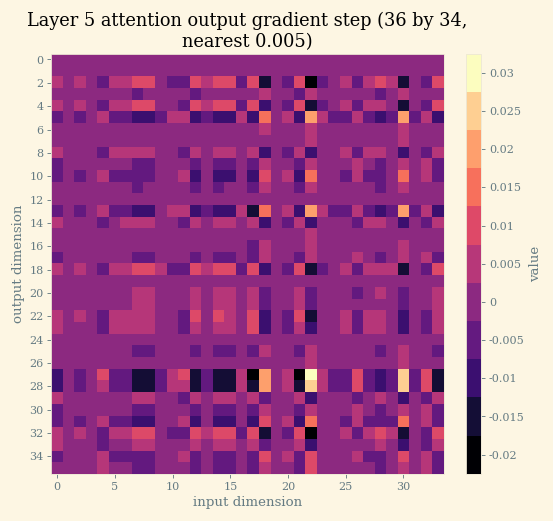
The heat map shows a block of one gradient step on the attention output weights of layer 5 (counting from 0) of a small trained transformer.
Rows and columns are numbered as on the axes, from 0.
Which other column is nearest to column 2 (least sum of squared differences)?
25
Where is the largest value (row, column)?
27, 22
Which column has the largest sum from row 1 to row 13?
30
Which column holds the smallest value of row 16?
17
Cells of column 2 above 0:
5
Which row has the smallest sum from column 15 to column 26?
2
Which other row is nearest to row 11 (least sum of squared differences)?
3
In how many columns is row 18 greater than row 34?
18
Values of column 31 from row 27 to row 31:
-0.005 -0.005 0 0 0
